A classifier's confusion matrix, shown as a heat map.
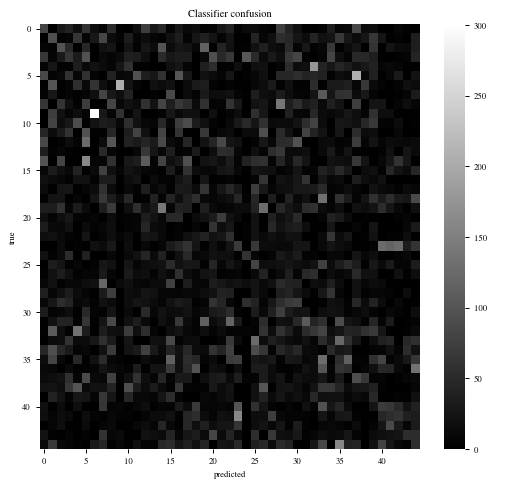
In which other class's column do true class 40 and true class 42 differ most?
33
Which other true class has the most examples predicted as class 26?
19
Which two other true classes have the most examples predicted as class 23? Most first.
41, 40
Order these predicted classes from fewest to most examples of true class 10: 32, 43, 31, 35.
43, 35, 31, 32
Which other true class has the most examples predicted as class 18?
36
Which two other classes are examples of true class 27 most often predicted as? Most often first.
7, 15
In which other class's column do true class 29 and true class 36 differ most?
44
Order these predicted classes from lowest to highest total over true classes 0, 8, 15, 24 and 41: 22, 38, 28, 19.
38, 19, 22, 28
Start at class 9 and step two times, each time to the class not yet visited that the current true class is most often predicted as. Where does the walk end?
1
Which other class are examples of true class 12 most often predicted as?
5
